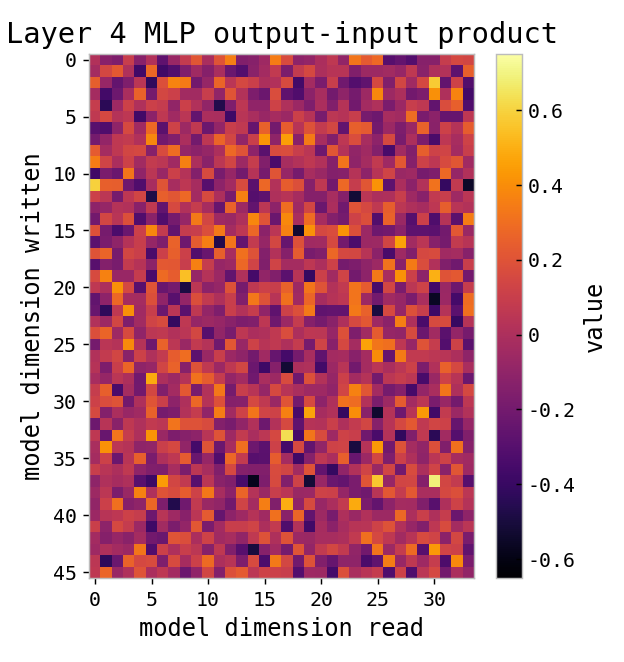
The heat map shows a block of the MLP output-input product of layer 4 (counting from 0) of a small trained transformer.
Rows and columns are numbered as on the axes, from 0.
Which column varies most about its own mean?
30
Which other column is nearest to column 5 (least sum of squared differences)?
19
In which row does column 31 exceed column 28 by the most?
29
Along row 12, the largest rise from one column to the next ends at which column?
6
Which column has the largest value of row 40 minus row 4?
1
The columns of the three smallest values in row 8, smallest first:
26, 15, 20
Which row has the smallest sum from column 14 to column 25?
27
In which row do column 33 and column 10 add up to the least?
11
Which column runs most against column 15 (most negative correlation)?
7
